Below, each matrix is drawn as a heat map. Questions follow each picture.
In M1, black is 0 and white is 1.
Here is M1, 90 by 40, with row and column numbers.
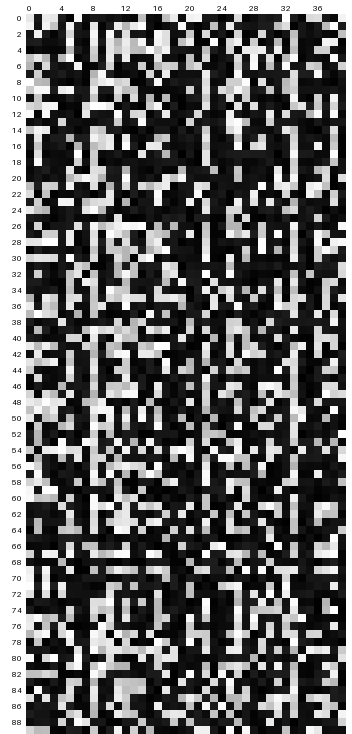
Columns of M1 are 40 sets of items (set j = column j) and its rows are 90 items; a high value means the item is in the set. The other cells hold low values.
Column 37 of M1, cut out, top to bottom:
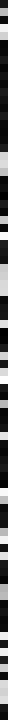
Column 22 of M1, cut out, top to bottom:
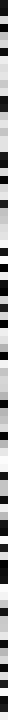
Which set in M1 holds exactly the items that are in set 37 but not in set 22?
19
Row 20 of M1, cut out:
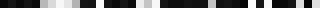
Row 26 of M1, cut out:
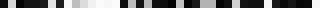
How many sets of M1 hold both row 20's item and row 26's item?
8
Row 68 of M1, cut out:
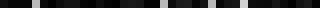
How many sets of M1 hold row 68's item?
4
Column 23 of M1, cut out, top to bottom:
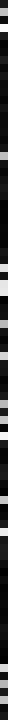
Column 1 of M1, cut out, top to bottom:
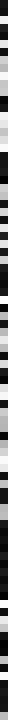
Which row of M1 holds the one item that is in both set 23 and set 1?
52
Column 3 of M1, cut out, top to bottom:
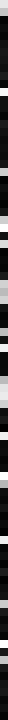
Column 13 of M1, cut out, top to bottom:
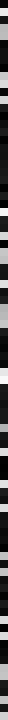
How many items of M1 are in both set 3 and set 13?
4
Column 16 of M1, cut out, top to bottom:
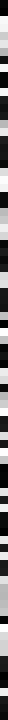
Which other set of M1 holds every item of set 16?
10
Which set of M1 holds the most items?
8
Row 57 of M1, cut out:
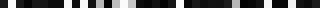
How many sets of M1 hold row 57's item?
11
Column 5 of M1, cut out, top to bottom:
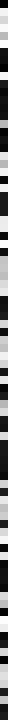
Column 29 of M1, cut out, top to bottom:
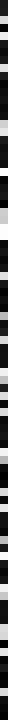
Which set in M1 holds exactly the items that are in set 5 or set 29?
12
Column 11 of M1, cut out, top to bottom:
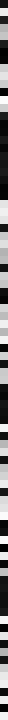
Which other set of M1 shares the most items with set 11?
25
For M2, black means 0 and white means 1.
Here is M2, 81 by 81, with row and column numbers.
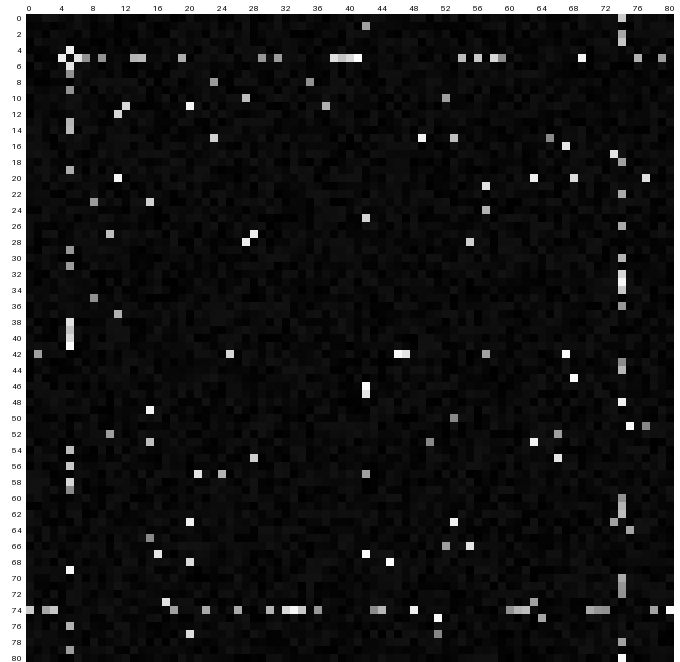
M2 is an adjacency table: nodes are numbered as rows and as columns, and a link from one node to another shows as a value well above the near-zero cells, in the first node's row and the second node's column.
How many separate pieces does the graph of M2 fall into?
5
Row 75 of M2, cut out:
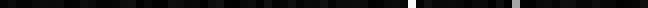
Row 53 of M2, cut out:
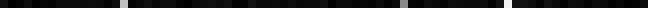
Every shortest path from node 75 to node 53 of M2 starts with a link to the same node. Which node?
node 51
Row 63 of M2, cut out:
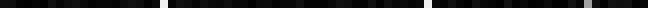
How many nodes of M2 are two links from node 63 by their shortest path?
6
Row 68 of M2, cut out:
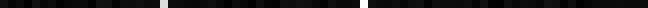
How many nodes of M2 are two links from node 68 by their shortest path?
3
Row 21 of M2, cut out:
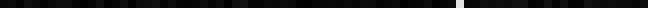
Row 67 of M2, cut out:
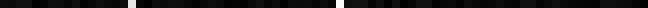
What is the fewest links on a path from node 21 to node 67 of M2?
3
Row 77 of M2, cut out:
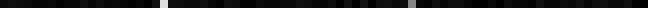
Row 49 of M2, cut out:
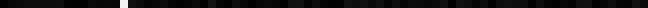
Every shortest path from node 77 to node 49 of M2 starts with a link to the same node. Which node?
node 20
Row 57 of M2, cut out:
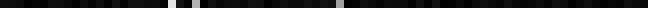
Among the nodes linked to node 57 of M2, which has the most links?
node 42
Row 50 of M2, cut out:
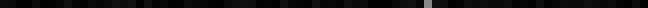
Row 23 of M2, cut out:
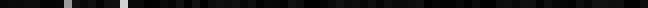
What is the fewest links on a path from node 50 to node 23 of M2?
3
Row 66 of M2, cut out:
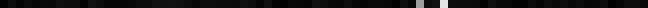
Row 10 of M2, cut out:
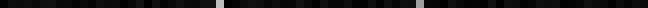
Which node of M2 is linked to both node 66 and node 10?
node 52
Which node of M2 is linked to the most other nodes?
node 74
